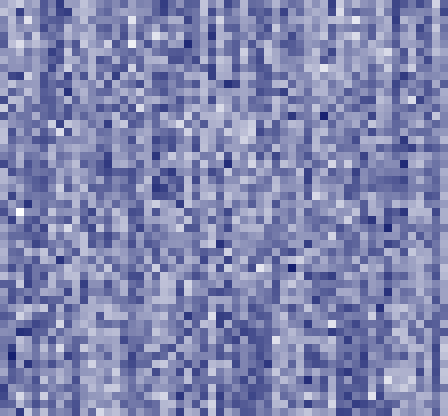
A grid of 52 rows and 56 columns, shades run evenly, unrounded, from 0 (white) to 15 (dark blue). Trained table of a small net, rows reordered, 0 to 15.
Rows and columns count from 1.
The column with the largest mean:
33
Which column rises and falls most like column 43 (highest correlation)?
48
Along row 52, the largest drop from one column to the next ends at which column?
4
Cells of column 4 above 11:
9
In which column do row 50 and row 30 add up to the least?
42
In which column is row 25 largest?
2
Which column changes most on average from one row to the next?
29
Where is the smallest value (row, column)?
27, 3
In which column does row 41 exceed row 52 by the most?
39
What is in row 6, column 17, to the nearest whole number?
1
